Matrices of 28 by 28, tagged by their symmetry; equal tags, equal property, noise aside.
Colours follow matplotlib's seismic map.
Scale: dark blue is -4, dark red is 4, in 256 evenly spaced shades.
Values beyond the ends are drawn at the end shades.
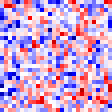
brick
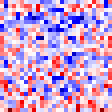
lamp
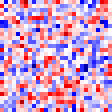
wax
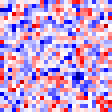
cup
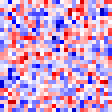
wax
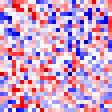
wax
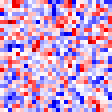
brick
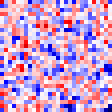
cup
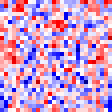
lamp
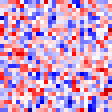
wax
